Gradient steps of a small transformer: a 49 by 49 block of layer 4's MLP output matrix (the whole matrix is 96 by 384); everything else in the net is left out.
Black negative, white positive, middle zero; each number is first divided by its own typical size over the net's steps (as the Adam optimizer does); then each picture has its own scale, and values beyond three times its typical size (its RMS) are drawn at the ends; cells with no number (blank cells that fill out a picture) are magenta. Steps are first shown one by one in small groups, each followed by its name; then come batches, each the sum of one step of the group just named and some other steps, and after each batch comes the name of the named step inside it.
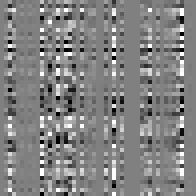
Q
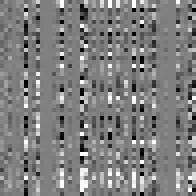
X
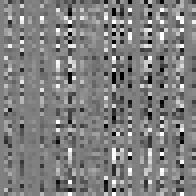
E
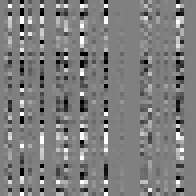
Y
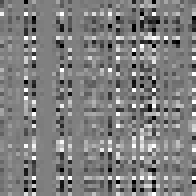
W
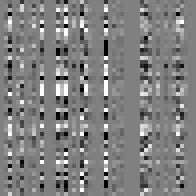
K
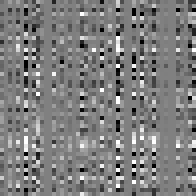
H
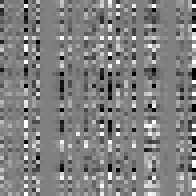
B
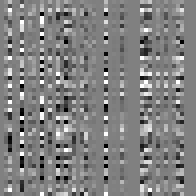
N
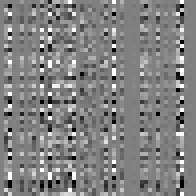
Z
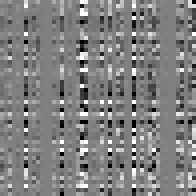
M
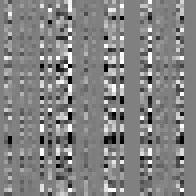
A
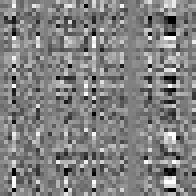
A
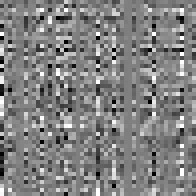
Q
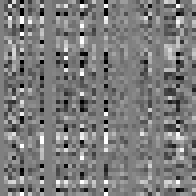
Y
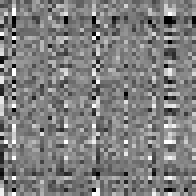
W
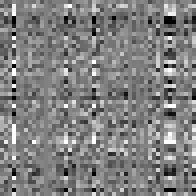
M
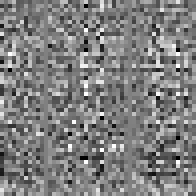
X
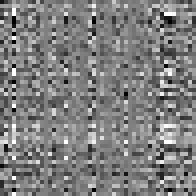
H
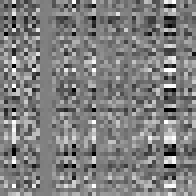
B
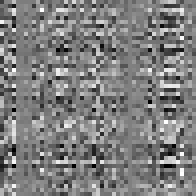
Q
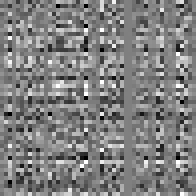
Z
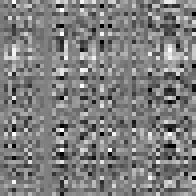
M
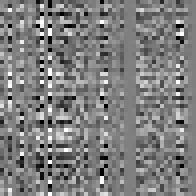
N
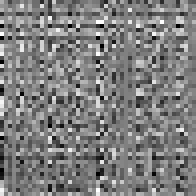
E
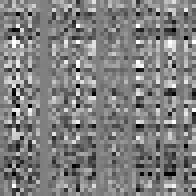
X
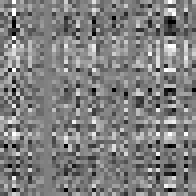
H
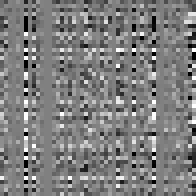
H
